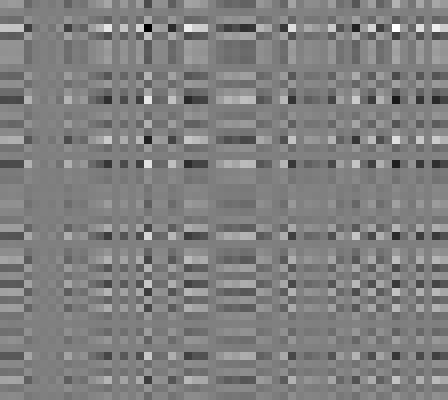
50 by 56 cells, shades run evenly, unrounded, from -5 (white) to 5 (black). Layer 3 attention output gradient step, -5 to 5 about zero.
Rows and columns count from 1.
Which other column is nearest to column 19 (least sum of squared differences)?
45
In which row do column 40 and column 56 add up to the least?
4
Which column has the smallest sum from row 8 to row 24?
19
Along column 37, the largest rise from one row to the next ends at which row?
5
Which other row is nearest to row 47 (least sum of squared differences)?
40
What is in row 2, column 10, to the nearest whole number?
0
